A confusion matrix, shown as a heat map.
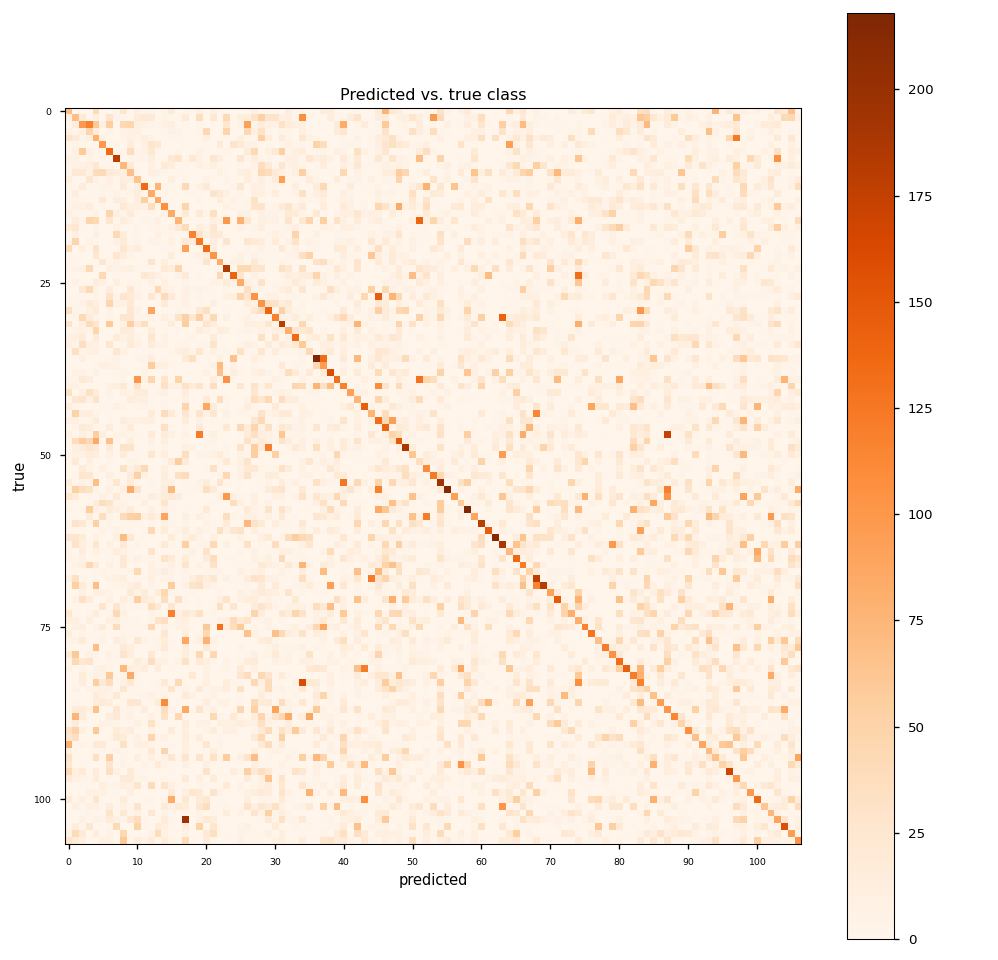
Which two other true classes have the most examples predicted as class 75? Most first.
56, 51
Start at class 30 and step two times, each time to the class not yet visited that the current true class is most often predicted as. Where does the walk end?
79
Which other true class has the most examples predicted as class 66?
47
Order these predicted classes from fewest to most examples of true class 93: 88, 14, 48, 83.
88, 48, 83, 14
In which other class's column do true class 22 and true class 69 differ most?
68
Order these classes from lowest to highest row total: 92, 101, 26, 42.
26, 42, 92, 101
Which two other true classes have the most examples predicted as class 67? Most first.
86, 46
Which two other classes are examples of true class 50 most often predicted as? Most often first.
63, 98
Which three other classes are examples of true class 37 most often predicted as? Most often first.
22, 12, 36
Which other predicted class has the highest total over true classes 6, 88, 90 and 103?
17
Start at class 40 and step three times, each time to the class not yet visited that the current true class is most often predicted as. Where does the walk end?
87
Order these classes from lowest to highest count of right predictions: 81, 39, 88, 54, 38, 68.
88, 39, 81, 38, 68, 54
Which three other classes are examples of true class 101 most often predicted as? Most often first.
63, 39, 37
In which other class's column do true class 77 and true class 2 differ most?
3
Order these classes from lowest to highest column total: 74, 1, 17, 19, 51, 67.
51, 19, 1, 67, 74, 17
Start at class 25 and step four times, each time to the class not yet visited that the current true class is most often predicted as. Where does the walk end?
72
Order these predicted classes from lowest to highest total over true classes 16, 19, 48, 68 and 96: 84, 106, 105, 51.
105, 106, 84, 51
